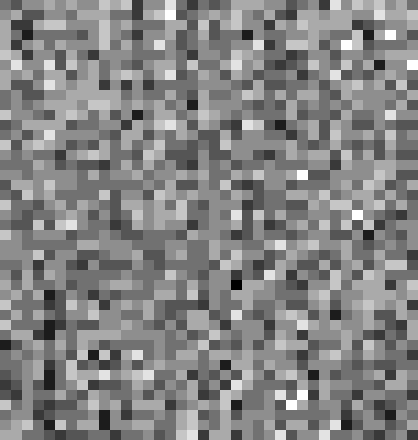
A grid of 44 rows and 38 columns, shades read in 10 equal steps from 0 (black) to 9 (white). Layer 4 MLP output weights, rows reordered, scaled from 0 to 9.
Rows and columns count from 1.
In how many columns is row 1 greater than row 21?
18
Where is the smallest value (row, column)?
29, 22
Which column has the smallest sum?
25
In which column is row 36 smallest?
9
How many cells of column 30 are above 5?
11
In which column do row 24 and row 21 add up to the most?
1
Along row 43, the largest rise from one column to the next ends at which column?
6
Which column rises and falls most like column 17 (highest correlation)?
13
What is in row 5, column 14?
5
